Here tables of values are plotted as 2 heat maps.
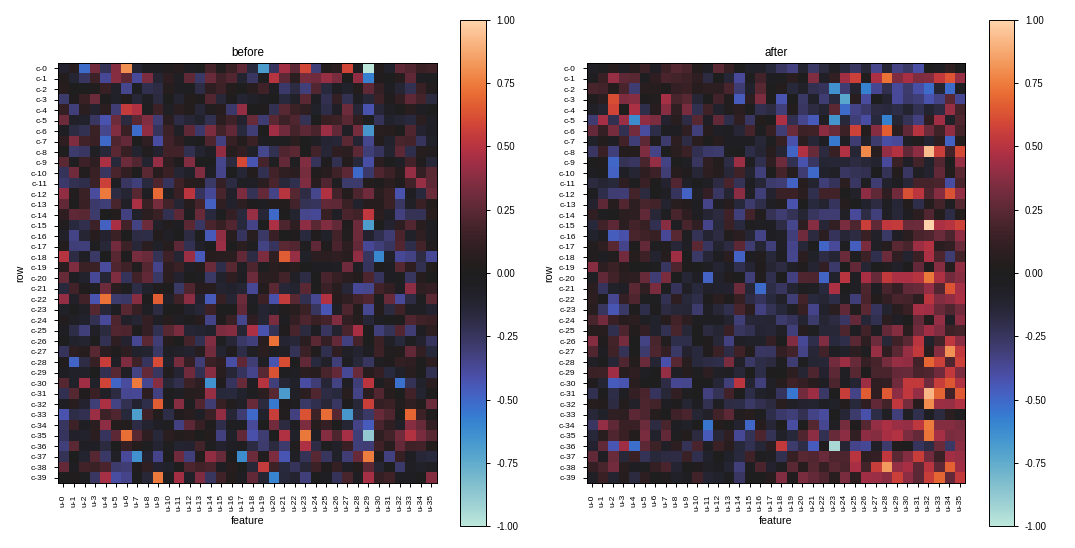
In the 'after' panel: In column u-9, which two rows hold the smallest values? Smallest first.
c-12, c-30
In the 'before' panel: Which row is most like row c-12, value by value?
c-22
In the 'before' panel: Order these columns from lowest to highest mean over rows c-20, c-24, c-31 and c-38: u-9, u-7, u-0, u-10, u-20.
u-9, u-7, u-10, u-0, u-20
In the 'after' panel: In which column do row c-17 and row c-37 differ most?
u-25
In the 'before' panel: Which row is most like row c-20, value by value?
c-5
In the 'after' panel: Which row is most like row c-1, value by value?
c-38
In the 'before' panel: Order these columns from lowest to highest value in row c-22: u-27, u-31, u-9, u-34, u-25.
u-34, u-27, u-31, u-25, u-9
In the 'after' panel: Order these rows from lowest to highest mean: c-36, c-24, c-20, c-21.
c-36, c-24, c-21, c-20
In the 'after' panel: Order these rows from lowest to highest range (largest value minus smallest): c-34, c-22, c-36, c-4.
c-22, c-4, c-34, c-36
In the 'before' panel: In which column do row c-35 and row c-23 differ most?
u-25
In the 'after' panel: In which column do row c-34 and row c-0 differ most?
u-31
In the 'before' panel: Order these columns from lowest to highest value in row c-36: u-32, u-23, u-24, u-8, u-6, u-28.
u-28, u-24, u-8, u-6, u-32, u-23
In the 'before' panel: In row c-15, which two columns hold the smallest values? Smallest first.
u-29, u-4
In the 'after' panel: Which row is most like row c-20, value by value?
c-34
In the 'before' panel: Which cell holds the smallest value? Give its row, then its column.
c-0, u-29
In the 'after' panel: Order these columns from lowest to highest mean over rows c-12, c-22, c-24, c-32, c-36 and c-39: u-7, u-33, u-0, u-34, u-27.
u-7, u-0, u-27, u-34, u-33
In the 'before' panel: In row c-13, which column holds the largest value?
u-7
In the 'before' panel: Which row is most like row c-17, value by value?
c-8
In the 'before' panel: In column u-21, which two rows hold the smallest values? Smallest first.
c-31, c-37
